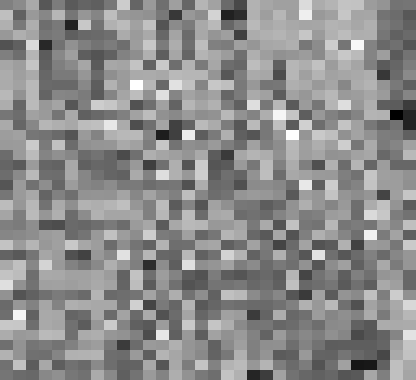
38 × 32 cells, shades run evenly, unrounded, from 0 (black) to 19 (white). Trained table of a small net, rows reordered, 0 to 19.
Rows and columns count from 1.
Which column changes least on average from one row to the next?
31
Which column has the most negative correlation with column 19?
24
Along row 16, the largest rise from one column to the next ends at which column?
19
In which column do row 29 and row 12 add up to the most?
23
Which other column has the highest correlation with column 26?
28
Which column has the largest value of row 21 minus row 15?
30
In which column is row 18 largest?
13
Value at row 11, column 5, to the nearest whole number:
12
